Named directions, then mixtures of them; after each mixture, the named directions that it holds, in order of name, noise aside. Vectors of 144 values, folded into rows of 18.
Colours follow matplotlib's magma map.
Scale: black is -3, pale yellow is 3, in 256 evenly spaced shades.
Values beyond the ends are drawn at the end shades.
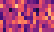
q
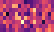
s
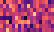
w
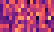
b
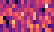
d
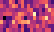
d, q, w.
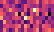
q, s.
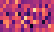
d, q, s.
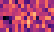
b, d, w.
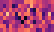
s.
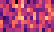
b, d, q.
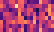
q.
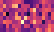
s.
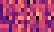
b.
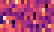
d.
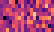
b, d, w.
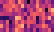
b, w.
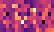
s.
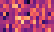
b, s.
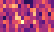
s, w.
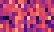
b, w.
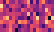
b, q.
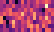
d.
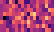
b, d, w.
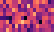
w.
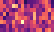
d, q, s.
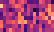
q.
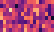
q.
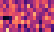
d, w.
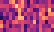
b, q.
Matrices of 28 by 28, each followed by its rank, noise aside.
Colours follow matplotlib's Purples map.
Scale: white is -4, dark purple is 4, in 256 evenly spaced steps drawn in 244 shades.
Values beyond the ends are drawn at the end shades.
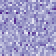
six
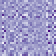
three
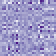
four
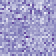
eight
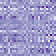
three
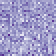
eight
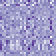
three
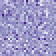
six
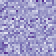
six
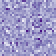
six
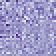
six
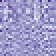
six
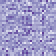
six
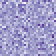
six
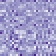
three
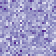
eight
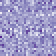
eight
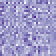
four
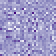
four
